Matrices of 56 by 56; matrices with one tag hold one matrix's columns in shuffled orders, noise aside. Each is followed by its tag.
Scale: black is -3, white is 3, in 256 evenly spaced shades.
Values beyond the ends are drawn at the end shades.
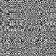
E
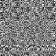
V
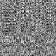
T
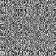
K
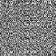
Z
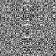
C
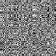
C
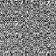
Z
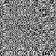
K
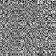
Z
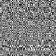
V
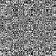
K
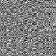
E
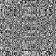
K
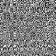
V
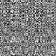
T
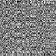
Z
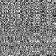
T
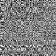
V
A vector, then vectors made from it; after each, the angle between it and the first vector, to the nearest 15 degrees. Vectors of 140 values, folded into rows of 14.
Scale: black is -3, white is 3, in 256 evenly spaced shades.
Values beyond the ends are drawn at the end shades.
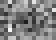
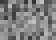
120 degrees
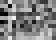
45 degrees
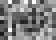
30 degrees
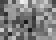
45 degrees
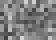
45 degrees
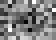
15 degrees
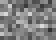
135 degrees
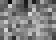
135 degrees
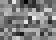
120 degrees
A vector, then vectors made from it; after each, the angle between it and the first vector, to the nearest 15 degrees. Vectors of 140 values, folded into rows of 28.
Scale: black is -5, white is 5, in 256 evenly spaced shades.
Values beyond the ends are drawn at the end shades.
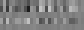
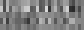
150 degrees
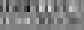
15 degrees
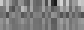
90 degrees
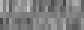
120 degrees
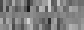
45 degrees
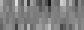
105 degrees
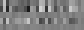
15 degrees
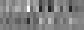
150 degrees
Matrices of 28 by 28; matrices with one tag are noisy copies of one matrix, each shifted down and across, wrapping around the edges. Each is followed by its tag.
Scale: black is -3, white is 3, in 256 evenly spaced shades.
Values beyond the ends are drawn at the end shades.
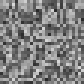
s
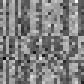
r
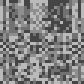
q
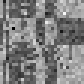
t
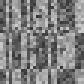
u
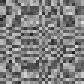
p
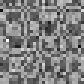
s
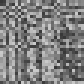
q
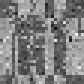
t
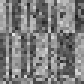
u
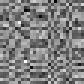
p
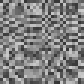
p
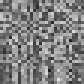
q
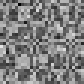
s
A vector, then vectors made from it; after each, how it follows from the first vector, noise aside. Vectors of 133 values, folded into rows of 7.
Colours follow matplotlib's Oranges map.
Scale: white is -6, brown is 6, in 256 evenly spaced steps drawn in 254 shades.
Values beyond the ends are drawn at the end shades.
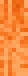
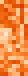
wrapped around, negated, scaled up.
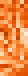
wrapped around, negated, scaled up.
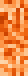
wrapped around, scaled up.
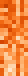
reversed, negated, scaled up.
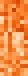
wrapped around, negated, scaled up.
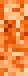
wrapped around, scaled up.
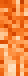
reversed, negated, scaled up.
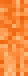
reversed, negated.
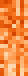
reversed, negated, scaled up.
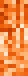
wrapped around, negated, scaled up.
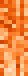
reversed, negated, scaled up.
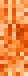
wrapped around, scaled up.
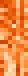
reversed, negated, scaled up.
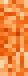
wrapped around, negated, scaled up.
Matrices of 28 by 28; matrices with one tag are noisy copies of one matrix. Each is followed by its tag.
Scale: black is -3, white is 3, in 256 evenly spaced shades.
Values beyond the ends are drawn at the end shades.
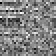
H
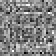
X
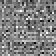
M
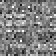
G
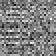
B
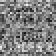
X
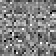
G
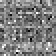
X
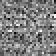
G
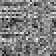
H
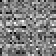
G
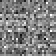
G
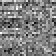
H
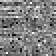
H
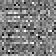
B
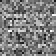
G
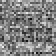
X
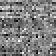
H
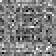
X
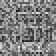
X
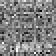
X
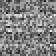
G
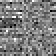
H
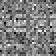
G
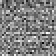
M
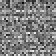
M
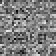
G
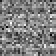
G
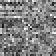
H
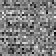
B
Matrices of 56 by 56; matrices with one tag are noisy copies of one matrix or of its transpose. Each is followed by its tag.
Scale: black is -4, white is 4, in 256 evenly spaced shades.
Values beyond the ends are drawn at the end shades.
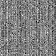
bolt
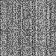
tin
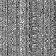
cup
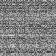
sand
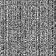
bolt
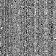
sand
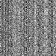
sand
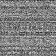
tin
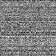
tin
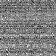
sand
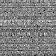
cup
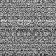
cup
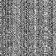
sand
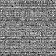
bolt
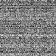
sand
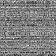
bolt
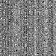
sand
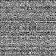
tin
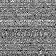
cup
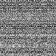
sand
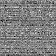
bolt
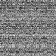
sand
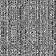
bolt
